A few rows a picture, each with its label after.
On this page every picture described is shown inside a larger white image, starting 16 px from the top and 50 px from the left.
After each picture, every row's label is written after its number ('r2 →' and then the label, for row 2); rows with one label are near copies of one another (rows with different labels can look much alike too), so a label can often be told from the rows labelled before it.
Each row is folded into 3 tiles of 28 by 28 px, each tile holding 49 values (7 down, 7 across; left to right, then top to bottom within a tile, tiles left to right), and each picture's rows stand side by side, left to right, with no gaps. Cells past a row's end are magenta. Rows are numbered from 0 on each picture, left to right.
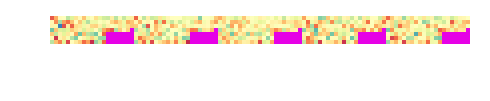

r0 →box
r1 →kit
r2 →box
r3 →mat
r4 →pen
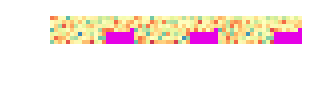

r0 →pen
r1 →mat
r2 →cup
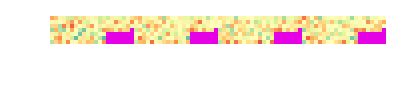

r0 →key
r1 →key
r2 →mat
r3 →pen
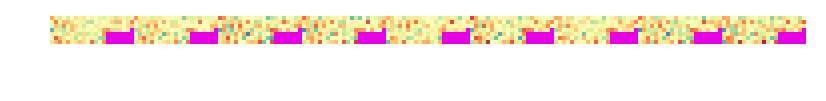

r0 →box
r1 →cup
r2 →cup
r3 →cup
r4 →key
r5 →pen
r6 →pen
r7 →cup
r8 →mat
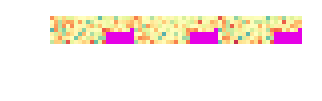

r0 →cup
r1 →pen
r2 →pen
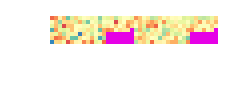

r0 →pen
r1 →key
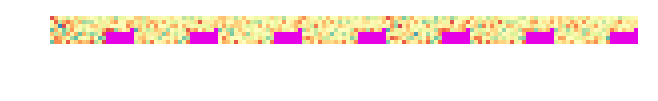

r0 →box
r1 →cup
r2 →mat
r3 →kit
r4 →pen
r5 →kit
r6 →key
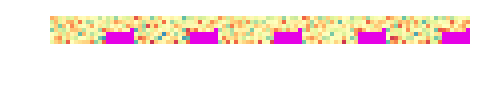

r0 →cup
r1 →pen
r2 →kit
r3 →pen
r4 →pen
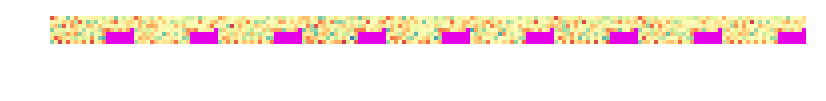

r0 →kit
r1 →pen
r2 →kit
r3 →mat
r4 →pen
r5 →cup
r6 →kit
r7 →box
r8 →kit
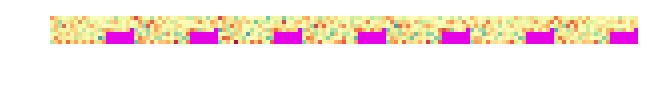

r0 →kit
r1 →box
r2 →pen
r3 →key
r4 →box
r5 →mat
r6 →box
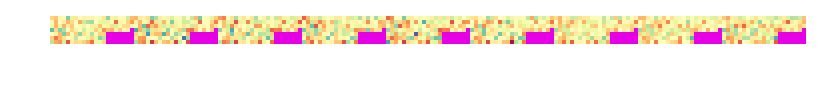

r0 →mat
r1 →mat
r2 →mat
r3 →box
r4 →pen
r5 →mat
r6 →mat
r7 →key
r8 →key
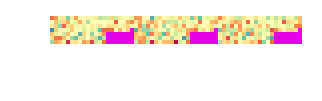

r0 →pen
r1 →mat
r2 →cup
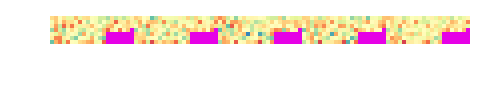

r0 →key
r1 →mat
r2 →box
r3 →cup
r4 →mat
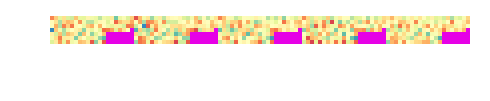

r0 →cup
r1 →box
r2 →cup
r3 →kit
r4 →key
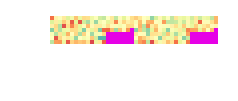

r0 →kit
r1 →mat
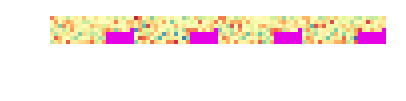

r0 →box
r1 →pen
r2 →box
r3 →key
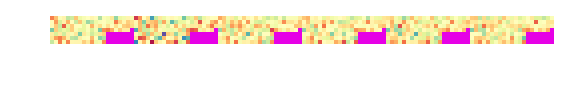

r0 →pen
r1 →pen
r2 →cup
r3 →cup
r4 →mat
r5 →key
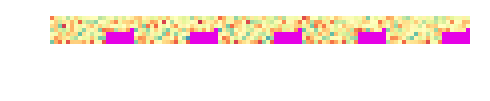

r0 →kit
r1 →key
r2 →mat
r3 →box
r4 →pen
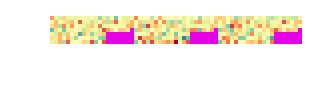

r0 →cup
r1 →kit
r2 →key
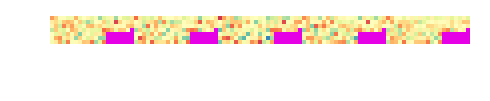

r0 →cup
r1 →kit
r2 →pen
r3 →key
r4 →box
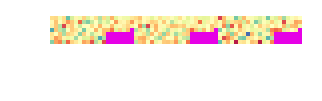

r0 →mat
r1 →key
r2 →pen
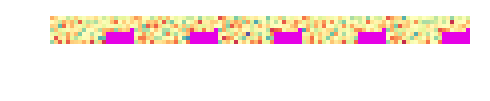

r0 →kit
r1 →key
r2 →pen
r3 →cup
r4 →pen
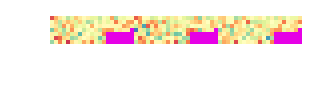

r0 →pen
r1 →box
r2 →mat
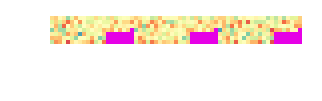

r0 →mat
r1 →mat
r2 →cup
